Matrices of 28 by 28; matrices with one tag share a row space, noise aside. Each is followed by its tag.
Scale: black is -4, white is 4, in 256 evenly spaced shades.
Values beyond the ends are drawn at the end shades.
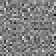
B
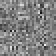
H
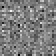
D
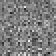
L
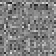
B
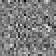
L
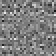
D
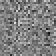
L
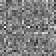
B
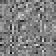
H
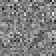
D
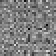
L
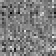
D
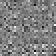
B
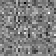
L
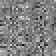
H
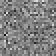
B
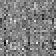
B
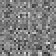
L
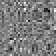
L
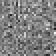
L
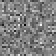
D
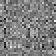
B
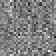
L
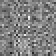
L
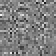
H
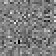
L
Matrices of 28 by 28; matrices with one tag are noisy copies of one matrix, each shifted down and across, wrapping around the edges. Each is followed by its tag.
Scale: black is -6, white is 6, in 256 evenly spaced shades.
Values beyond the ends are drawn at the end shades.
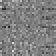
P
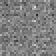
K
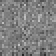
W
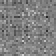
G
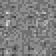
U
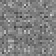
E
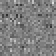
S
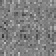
W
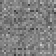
P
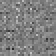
P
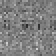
W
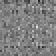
S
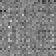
P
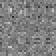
K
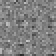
U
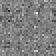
K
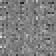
E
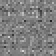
K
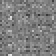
K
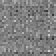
G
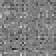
E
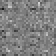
U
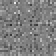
E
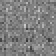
S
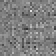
G
